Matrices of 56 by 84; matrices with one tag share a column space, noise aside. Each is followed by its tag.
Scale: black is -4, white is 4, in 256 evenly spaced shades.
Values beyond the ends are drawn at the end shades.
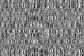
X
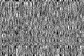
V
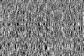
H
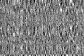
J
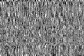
V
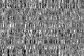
X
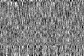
V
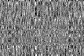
V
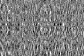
H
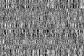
X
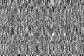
J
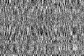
J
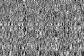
H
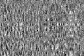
H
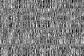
X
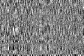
J
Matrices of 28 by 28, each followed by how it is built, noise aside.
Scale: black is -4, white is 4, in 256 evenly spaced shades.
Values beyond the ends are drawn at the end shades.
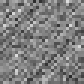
Hankel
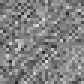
Hankel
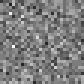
noise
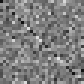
diagonal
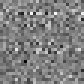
uneven rows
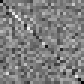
diagonal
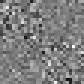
block diagonal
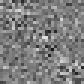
block diagonal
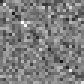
diagonal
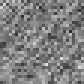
Hankel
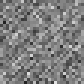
Hankel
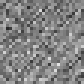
Hankel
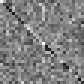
diagonal
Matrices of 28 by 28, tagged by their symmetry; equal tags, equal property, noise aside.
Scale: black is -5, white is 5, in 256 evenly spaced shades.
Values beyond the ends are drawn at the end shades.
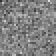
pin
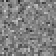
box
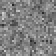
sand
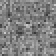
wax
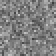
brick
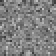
wax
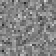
pin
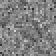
pin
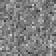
box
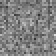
wax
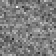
brick
